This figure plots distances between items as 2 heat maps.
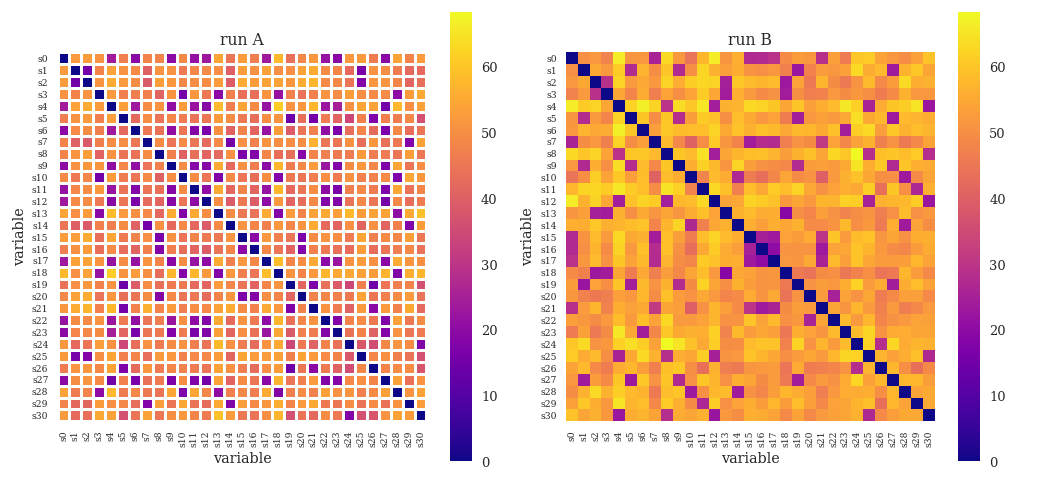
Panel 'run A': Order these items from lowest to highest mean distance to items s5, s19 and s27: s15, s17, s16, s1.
s17, s16, s15, s1
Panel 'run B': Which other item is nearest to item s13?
s18
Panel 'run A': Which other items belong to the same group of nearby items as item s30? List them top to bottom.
s24
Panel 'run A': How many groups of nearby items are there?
7
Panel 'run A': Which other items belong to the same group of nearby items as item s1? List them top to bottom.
s2, s25
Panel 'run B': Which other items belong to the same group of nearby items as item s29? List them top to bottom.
s11
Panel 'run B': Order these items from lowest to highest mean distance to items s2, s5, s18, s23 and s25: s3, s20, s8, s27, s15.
s3, s27, s20, s8, s15
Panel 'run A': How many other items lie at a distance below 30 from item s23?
9
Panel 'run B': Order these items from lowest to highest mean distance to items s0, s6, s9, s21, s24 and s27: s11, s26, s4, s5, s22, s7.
s7, s5, s26, s22, s11, s4
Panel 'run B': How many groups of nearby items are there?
9
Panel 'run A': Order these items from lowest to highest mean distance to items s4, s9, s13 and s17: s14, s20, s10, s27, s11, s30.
s27, s11, s10, s14, s20, s30
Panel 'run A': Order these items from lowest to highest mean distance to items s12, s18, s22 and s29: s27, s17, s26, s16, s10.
s27, s17, s10, s16, s26
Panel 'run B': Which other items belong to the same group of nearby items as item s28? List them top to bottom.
s10, s14
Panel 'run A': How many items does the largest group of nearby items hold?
10
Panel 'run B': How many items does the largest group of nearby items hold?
6
